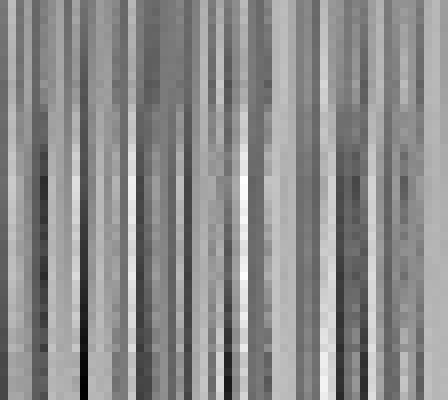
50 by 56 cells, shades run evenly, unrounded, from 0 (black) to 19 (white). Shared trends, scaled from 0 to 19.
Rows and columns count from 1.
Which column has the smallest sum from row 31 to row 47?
11
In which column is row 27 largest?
31
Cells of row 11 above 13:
9
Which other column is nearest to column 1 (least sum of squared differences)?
19
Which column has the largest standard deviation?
43
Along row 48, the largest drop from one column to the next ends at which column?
29
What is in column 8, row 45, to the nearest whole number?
13
